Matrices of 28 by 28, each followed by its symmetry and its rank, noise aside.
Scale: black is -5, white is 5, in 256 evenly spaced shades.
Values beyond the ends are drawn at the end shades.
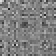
symmetric, rank four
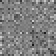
symmetric, rank four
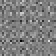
no symmetry, rank three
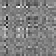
antisymmetric, rank two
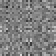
no symmetry, rank three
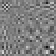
symmetric, rank two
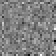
no symmetry, rank four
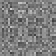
no symmetry, rank three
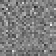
no symmetry, rank four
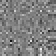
no symmetry, rank four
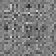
symmetric, rank four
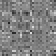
no symmetry, rank two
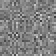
no symmetry, rank four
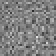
no symmetry, rank four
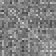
symmetric, rank three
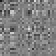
symmetric, rank two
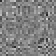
symmetric, rank three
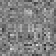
no symmetry, rank four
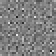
symmetric, rank four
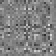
symmetric, rank two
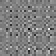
symmetric, rank two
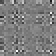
no symmetry, rank two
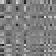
no symmetry, rank two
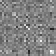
symmetric, rank four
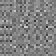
no symmetry, rank three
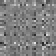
no symmetry, rank two
